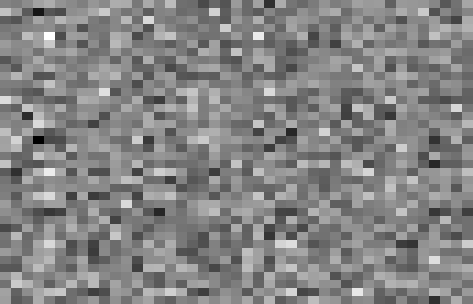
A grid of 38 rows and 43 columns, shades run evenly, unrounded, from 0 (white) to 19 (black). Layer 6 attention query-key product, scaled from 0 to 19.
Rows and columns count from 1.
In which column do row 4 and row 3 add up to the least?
43
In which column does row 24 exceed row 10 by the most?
11
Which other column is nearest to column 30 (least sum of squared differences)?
1
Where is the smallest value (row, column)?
5, 5
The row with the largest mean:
27
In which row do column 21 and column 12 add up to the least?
26
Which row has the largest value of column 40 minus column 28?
21
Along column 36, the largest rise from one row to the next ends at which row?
14
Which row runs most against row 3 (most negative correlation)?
18
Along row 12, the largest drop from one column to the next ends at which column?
25
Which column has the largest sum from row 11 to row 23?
40
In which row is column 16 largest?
23
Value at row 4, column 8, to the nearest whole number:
13
